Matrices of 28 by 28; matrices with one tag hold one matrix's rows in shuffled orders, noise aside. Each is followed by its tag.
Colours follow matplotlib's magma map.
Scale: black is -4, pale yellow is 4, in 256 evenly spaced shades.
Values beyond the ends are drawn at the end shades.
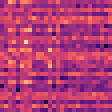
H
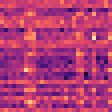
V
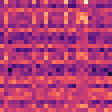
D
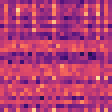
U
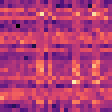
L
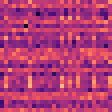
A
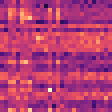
H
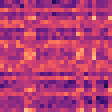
V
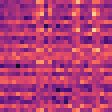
L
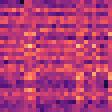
V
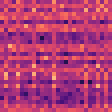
U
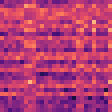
V
